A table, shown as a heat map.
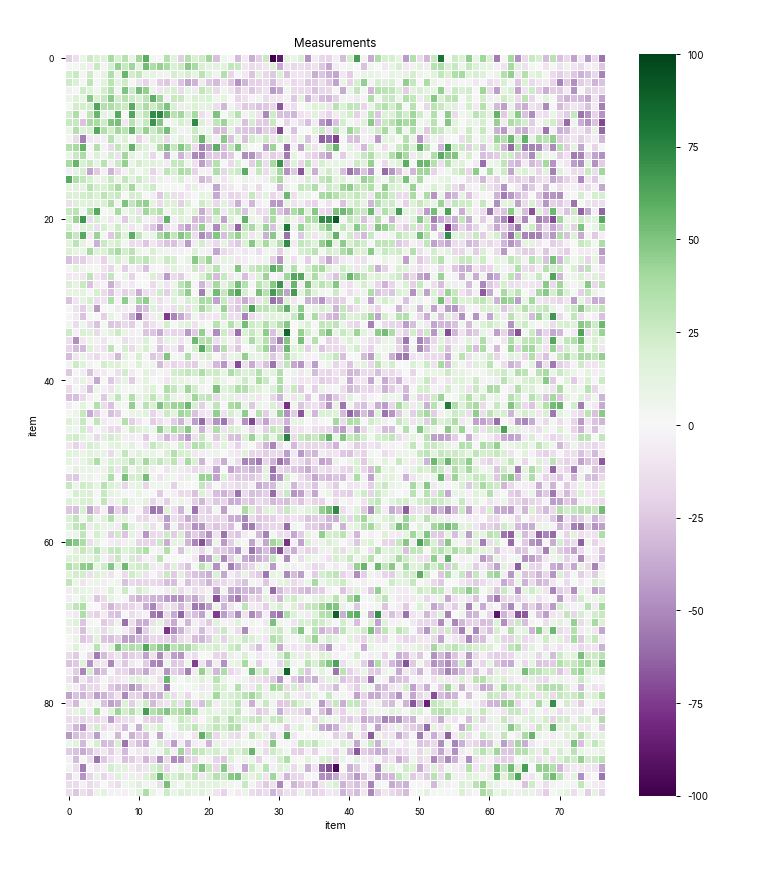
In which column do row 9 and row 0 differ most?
29
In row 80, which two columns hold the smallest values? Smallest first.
51, 49
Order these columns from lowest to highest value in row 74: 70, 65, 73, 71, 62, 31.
62, 65, 71, 70, 31, 73
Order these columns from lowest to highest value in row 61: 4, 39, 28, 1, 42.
28, 39, 42, 1, 4
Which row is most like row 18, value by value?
4
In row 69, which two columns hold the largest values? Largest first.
38, 44
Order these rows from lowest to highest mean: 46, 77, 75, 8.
75, 77, 46, 8
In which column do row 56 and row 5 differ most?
12
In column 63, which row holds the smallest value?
20
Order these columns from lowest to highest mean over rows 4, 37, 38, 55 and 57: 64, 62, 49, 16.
64, 16, 62, 49
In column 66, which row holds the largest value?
84
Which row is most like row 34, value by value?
21
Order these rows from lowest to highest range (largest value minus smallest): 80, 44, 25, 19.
25, 44, 19, 80
